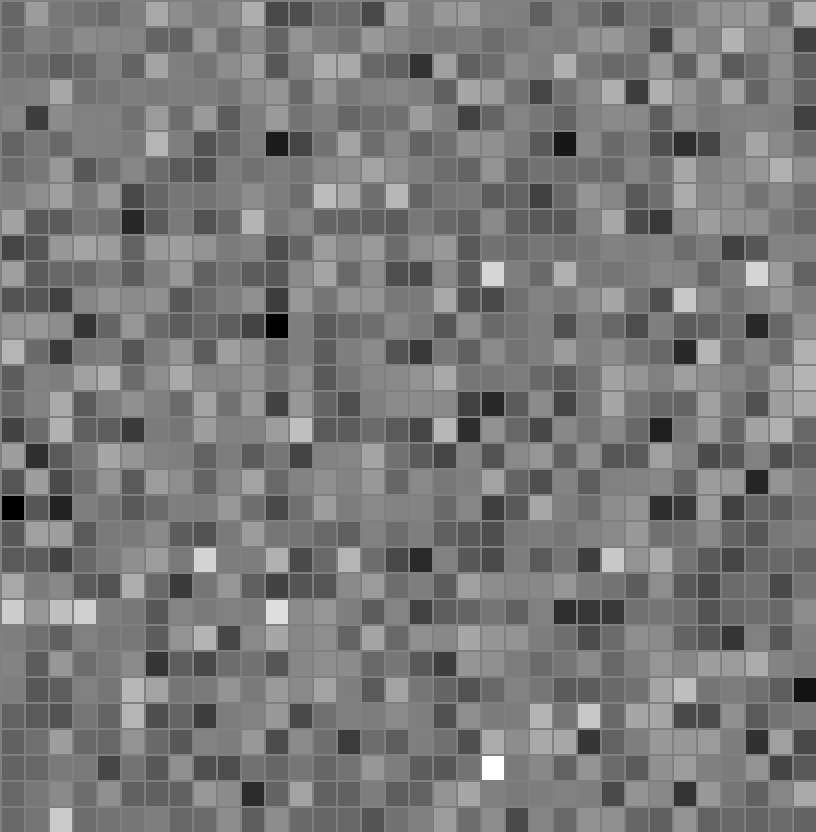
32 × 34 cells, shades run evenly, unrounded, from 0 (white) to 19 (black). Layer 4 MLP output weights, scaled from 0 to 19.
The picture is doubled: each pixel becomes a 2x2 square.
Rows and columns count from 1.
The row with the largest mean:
13
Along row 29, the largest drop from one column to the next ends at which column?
33
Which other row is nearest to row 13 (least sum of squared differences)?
23
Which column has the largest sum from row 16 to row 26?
31
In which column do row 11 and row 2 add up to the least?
32
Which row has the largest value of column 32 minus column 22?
29
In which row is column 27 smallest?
28
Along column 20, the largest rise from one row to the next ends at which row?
5
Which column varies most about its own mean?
12
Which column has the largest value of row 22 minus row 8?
17
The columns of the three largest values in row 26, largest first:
7, 19, 9
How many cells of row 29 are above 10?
17
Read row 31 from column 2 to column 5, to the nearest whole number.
10 9 11 8
